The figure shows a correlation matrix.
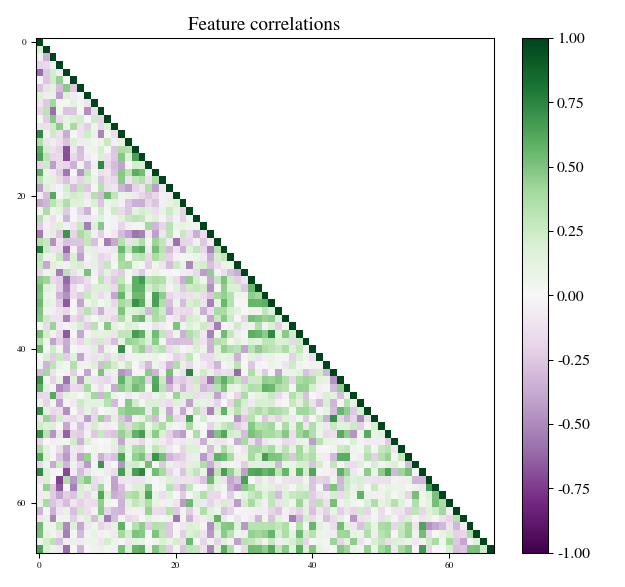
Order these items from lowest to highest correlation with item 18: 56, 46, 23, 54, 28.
23, 46, 28, 56, 54
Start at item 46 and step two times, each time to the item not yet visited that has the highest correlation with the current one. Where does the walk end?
20
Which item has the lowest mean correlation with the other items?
4
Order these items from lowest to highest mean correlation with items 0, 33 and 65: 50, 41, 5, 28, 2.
5, 41, 2, 28, 50
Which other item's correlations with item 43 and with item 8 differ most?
49
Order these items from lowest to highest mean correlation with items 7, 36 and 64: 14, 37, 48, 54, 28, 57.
37, 57, 28, 48, 14, 54
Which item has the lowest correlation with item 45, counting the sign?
3
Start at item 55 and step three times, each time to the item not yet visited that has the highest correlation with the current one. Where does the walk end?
59
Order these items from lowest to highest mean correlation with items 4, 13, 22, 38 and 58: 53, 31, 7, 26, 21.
21, 26, 7, 53, 31
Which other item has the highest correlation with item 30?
57
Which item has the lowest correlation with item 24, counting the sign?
7
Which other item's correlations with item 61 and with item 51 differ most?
0
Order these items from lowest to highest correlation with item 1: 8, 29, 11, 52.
29, 8, 11, 52
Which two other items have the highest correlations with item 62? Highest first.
26, 61
